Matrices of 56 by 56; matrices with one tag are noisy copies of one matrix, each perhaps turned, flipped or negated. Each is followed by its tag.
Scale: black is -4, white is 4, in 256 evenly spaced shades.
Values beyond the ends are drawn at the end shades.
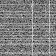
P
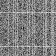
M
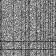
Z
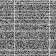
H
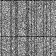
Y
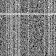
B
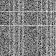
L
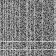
Z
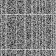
H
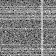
B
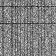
P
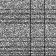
L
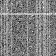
B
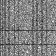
L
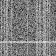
B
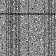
B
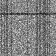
B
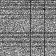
L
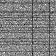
P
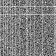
Z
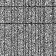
P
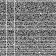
Z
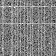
P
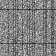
M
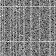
H
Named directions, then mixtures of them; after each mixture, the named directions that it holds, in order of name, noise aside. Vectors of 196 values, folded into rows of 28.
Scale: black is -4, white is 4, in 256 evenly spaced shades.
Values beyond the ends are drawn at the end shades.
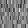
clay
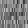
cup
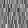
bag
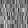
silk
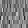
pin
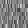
bag, clay.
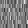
bag, clay, cup.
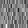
bag, silk.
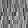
pin.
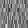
bag.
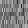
cup, pin.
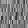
cup, pin, silk.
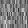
silk.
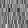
bag.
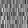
cup, pin, silk.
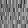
clay.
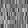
silk.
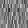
bag.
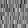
clay.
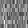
cup, silk.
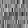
clay, cup.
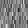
bag, cup, silk.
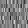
clay, cup.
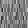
pin, silk.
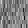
pin, silk.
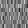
clay.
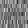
bag, cup.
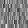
bag.
